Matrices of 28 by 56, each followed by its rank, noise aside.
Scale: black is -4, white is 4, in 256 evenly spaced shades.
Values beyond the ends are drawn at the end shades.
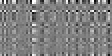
one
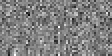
six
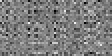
four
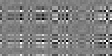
one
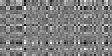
one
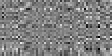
three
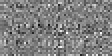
six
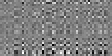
two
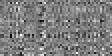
four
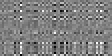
one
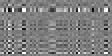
one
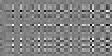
one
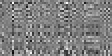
three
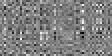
three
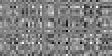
three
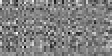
four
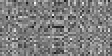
four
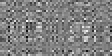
three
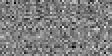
six
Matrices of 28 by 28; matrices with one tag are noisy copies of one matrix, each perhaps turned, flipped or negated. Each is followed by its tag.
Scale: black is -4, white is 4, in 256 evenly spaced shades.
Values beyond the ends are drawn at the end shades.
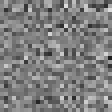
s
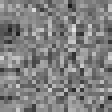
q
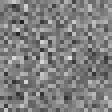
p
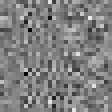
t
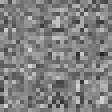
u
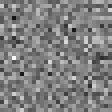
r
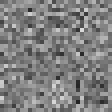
u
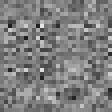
t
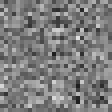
u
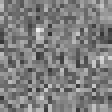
q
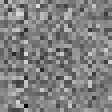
p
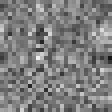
q
